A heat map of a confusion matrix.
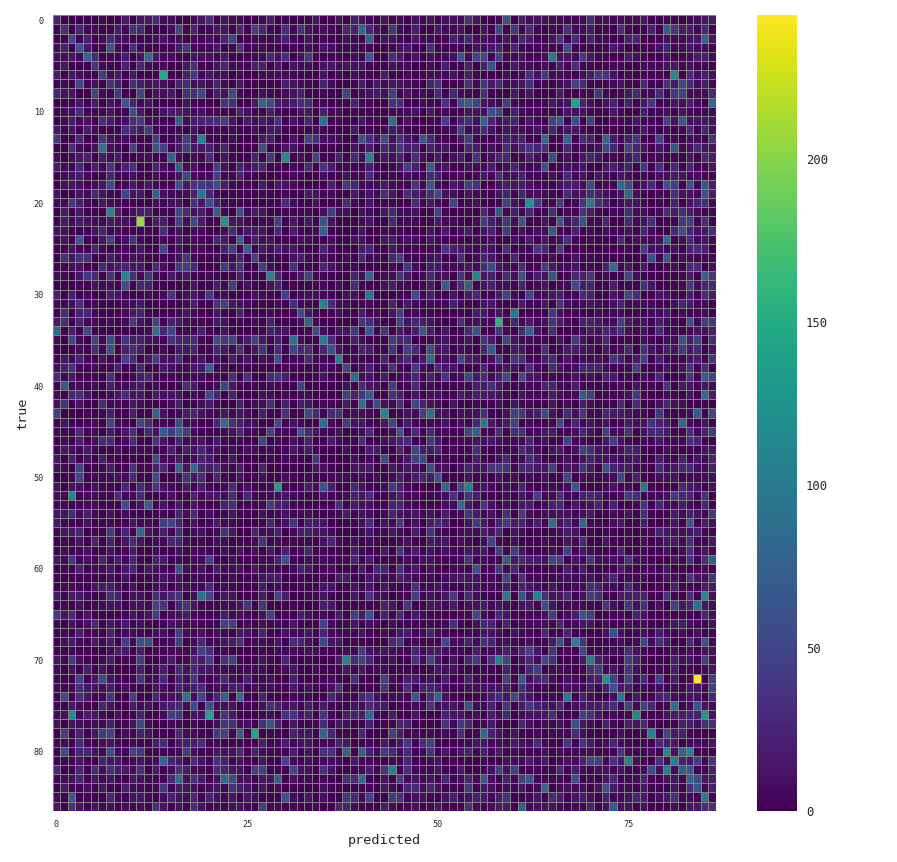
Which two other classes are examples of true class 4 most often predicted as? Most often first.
65, 12
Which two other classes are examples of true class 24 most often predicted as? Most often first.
80, 3
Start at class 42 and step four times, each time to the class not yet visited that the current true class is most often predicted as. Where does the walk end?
83
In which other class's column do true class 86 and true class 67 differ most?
61
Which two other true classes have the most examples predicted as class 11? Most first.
22, 56
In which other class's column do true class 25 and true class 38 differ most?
20
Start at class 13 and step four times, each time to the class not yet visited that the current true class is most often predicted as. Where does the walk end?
14
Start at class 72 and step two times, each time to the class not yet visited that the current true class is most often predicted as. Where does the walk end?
64
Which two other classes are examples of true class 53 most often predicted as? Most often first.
12, 9
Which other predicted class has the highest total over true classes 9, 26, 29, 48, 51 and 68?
54
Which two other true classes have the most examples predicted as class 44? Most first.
82, 11
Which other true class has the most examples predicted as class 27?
9
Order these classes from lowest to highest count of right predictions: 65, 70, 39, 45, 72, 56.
56, 65, 45, 39, 70, 72
